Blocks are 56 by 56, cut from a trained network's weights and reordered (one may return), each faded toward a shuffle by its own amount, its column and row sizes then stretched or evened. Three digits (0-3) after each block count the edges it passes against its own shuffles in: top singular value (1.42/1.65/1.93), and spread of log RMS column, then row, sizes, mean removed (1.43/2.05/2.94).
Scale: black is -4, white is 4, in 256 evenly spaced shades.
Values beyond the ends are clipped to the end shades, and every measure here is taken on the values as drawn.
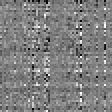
3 3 0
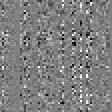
2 3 1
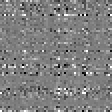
2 2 3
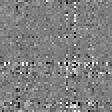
2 2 2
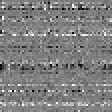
3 2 3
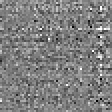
1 2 1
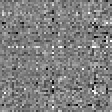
0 2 2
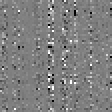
1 3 1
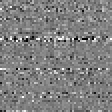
1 0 3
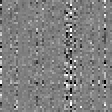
2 3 0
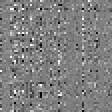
0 3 2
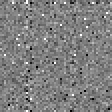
2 1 0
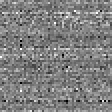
2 1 2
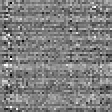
3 2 0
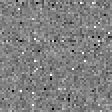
0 0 1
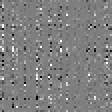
1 3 2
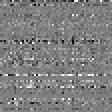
2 1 3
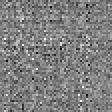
0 2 1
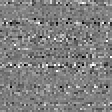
0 0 3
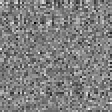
3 0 1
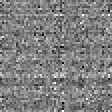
2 2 0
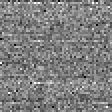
1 0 1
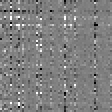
2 3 1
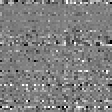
0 1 3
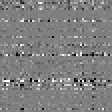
2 1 3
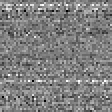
2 0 2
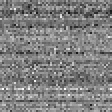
3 0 2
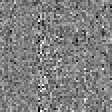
0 2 0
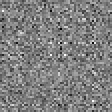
3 1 1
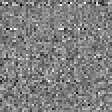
0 0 2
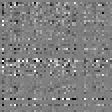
1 2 3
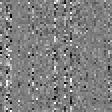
0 3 0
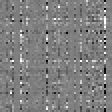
2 3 1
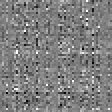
1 3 0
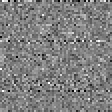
2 0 2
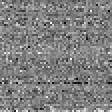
1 0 2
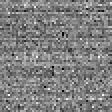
2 1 0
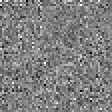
2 2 1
